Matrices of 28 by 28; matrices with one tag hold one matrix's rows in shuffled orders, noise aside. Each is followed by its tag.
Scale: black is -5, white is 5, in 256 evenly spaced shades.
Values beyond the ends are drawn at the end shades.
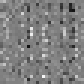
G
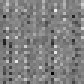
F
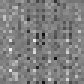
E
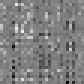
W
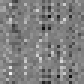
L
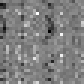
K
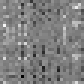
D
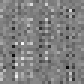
W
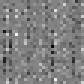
F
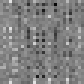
E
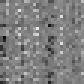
K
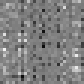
D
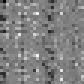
K
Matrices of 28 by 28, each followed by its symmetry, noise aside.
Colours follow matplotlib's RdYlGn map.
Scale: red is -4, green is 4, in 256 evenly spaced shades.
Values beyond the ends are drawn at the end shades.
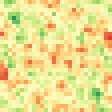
same after a half turn.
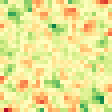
same after a half turn.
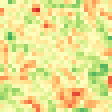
antisymmetric.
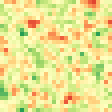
antisymmetric.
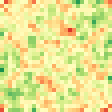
same after a half turn.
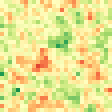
antisymmetric.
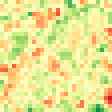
antisymmetric.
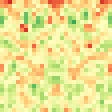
mirrored left to right.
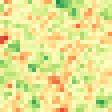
no symmetry.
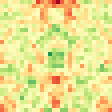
mirrored left to right.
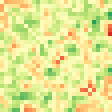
symmetric.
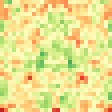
mirrored left to right.
